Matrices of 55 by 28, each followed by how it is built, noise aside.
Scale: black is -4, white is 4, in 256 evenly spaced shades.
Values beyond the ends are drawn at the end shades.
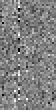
uneven columns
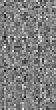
low rank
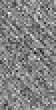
Toeplitz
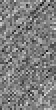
Hankel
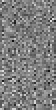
low rank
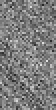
Toeplitz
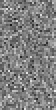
noise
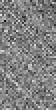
Toeplitz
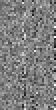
uneven columns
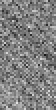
Toeplitz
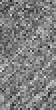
Hankel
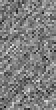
Hankel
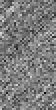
Hankel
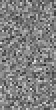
noise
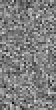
noise
